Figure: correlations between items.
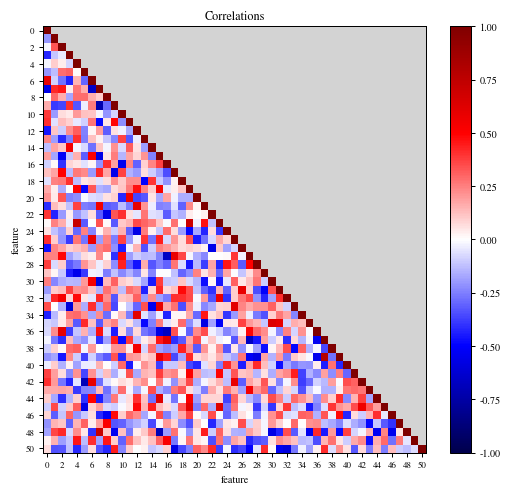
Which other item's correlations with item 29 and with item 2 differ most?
32
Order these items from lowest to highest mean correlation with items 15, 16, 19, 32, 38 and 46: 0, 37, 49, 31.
0, 37, 49, 31
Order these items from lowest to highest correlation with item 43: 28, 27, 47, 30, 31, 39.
47, 30, 31, 39, 28, 27
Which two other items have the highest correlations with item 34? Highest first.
12, 21
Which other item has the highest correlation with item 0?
6
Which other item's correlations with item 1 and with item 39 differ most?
37
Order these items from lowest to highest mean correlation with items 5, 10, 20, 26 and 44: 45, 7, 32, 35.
45, 7, 32, 35
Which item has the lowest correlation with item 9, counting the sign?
7
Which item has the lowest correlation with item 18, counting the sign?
13
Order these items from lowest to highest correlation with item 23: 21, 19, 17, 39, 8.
8, 39, 17, 21, 19
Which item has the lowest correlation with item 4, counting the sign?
29
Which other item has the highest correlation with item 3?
14
